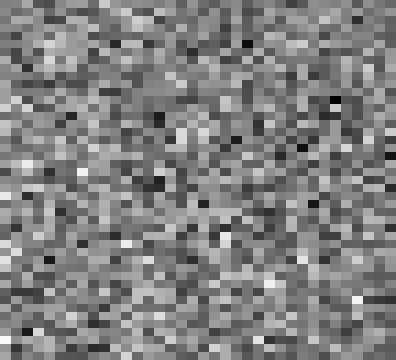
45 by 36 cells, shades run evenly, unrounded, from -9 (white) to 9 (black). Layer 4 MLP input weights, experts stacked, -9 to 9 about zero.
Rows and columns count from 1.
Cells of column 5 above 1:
15
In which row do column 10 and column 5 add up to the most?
41
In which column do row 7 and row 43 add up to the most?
25
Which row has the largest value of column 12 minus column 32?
19
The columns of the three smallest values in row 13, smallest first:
2, 21, 9
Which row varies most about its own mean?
33
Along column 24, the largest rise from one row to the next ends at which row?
44
